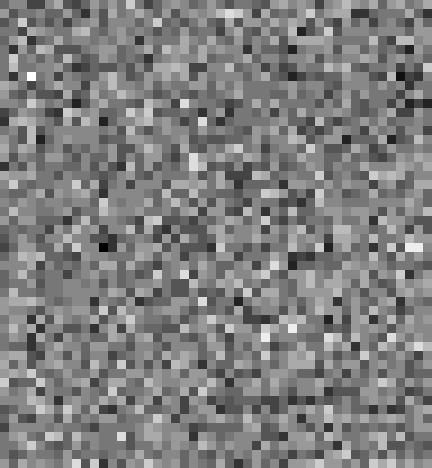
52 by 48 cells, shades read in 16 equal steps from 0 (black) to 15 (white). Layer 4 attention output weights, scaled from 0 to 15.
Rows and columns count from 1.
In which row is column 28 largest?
33
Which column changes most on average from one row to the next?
30
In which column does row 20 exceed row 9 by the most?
45
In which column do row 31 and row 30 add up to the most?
21
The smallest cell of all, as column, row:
12, 28
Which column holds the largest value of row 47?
18
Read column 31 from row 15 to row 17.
10 8 7
